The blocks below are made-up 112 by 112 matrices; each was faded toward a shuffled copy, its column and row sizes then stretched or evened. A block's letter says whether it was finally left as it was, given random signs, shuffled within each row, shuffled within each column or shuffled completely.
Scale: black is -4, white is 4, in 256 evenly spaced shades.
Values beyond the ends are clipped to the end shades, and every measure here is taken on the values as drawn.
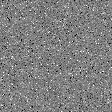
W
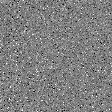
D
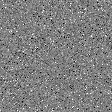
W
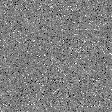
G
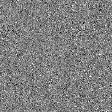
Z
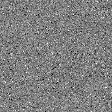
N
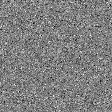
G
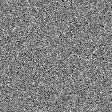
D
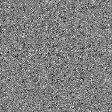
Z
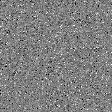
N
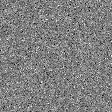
W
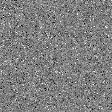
N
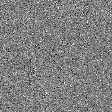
D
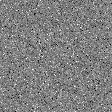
W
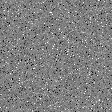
W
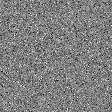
W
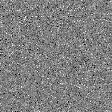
Z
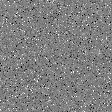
W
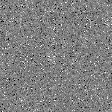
N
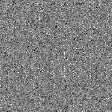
Z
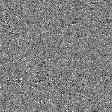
Z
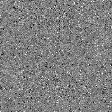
Z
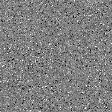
N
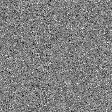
D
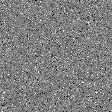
D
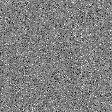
D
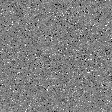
G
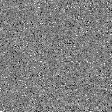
Z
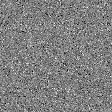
G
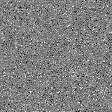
G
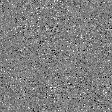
N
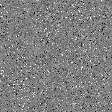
D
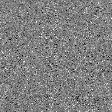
Z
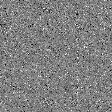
N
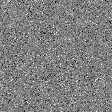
G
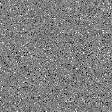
Z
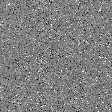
D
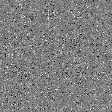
N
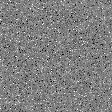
W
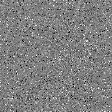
N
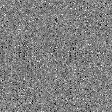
Z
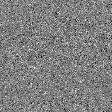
N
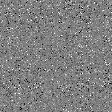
Z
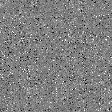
Z
